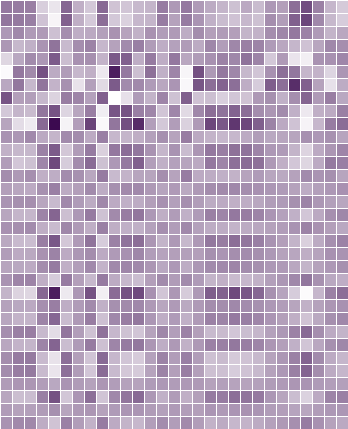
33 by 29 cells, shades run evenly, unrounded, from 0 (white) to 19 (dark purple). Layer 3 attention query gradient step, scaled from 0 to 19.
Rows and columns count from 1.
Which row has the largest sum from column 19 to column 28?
7
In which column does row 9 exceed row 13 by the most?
10
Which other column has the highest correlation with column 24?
17
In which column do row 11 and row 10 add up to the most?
5
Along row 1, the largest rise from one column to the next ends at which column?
6
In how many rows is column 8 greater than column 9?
19
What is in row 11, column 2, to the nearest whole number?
8
